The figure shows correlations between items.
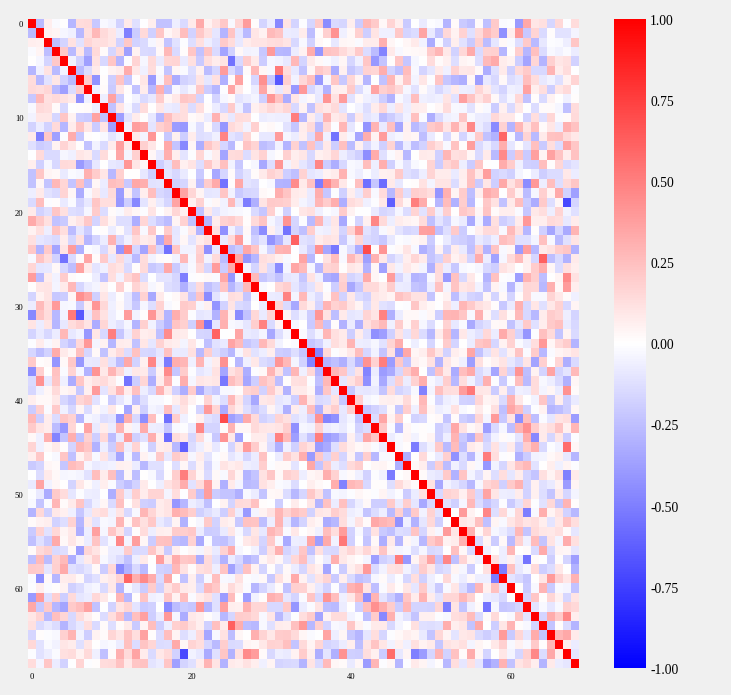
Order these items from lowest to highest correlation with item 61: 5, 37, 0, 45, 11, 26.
0, 45, 26, 5, 11, 37
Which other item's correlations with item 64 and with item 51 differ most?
25
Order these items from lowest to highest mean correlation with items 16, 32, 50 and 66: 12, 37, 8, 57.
37, 8, 12, 57
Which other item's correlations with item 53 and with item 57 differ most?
46
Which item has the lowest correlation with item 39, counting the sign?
49
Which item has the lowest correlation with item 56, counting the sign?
6
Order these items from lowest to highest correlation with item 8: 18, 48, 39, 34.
34, 18, 48, 39
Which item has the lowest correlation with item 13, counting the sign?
19
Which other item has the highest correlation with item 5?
31
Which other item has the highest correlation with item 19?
48
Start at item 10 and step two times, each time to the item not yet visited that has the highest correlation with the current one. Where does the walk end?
23
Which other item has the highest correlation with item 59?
12
